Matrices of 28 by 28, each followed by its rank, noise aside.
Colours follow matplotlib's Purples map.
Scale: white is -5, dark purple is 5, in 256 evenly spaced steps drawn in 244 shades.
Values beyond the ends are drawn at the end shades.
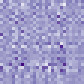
five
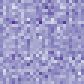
six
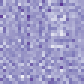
five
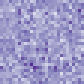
six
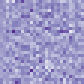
six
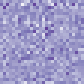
four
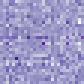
four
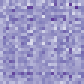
four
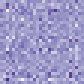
four
